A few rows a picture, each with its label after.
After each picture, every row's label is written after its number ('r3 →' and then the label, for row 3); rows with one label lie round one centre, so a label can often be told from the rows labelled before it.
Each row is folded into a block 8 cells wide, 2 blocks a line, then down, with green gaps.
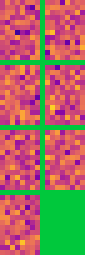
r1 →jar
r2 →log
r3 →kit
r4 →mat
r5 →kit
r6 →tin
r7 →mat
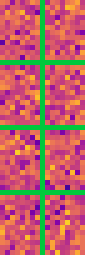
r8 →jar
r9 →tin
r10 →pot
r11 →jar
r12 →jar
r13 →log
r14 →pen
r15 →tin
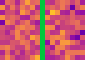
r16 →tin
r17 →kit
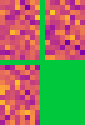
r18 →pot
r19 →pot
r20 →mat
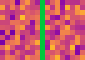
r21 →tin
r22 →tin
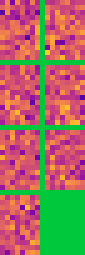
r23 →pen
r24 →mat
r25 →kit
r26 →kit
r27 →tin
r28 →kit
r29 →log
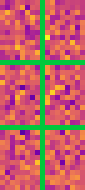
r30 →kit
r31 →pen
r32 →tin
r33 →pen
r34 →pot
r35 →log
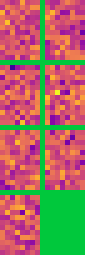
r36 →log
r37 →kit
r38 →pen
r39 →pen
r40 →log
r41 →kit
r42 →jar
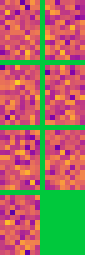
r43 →pot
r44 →pen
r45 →mat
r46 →pot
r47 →jar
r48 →pen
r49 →pen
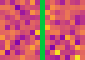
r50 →mat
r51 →log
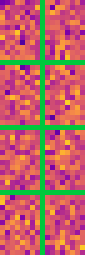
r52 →mat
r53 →kit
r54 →pot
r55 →pot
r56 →tin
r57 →jar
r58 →pen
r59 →kit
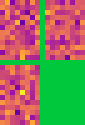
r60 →pen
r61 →log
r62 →tin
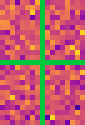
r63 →log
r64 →mat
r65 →jar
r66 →log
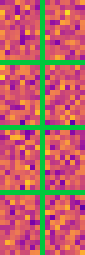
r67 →mat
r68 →jar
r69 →log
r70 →pen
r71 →pot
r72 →mat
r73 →tin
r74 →jar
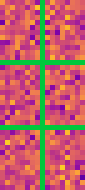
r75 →kit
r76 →tin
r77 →mat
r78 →jar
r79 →jar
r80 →kit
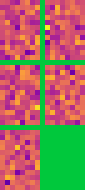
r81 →log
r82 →tin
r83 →tin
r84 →pot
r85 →mat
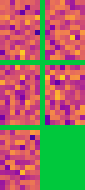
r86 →kit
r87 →pot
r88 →jar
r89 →log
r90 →jar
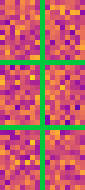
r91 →tin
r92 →log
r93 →mat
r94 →log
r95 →mat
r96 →tin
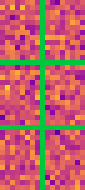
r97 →tin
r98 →kit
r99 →log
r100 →jar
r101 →mat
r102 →mat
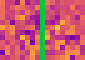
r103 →log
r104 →pen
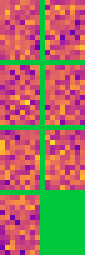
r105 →kit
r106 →log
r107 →pot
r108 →kit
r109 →mat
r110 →pen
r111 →log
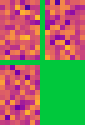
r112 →pot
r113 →pen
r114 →mat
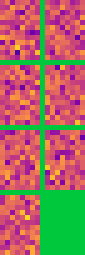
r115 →kit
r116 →kit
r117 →pot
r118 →mat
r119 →mat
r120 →mat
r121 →pot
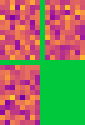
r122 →tin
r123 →tin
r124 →jar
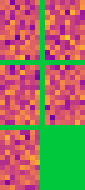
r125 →pen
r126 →log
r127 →pen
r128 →mat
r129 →pot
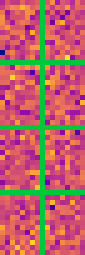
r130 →log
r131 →pen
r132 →jar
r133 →kit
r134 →tin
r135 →log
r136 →pen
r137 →mat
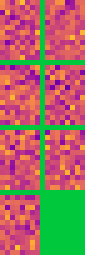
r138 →pen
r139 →pot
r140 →jar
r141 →pen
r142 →tin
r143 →tin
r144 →log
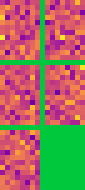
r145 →mat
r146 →jar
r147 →mat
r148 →pot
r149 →jar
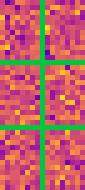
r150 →mat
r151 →log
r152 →kit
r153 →pot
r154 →pen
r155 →kit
